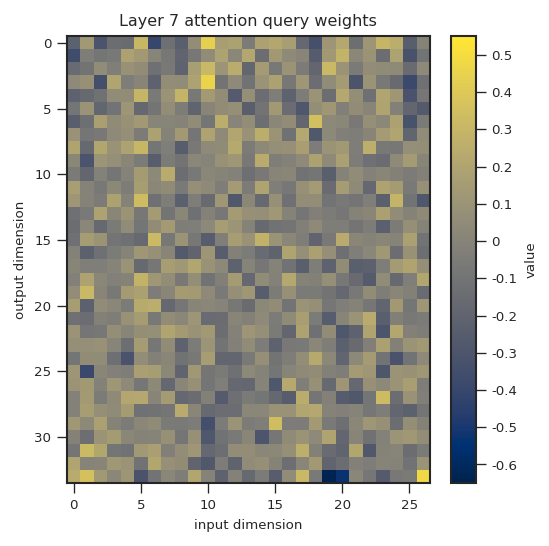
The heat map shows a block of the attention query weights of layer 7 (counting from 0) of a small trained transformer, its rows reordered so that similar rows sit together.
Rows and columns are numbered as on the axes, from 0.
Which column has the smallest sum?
25
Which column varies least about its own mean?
3
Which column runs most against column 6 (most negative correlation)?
10
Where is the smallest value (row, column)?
33, 19
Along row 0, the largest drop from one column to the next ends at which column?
6
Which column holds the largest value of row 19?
1
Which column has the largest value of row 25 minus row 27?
21
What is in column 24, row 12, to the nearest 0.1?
0.3
